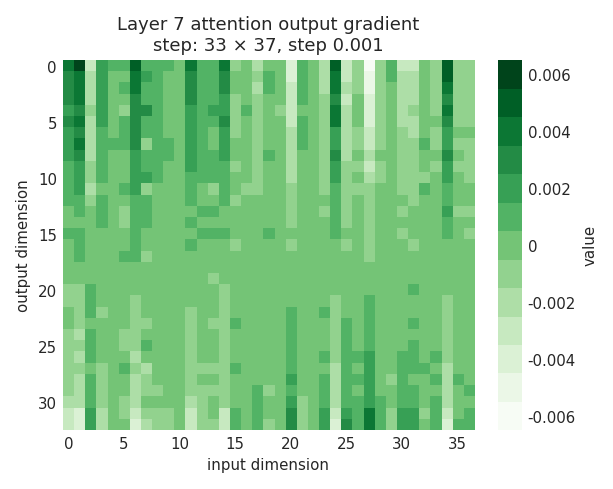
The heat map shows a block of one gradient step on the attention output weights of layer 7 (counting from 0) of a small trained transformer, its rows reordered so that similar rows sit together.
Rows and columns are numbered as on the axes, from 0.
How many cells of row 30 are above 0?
11
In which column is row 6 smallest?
27
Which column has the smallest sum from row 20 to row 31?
1
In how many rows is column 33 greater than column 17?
8
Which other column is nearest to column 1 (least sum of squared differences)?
6
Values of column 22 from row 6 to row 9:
0 0 0 0
